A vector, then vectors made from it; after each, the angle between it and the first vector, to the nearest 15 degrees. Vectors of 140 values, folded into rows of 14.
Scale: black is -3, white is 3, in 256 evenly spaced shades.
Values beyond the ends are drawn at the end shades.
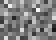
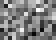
45 degrees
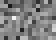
150 degrees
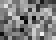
105 degrees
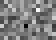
30 degrees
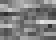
105 degrees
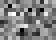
105 degrees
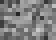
105 degrees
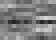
75 degrees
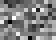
120 degrees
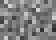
15 degrees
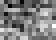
135 degrees
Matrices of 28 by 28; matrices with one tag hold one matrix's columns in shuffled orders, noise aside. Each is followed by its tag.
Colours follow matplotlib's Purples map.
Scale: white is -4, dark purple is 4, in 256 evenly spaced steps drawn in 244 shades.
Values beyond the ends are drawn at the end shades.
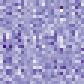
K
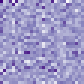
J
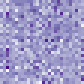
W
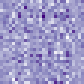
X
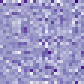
J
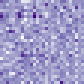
X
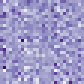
W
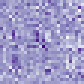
K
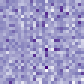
W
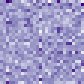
J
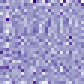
J
